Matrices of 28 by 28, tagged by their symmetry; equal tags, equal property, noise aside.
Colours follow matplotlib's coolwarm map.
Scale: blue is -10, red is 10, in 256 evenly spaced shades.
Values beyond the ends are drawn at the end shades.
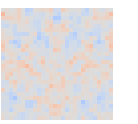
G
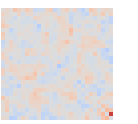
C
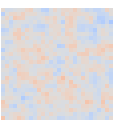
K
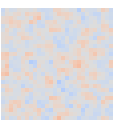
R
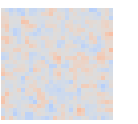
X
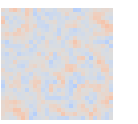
C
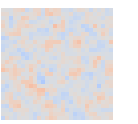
K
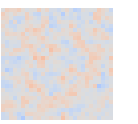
C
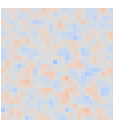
X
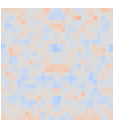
G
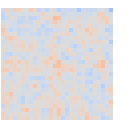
K
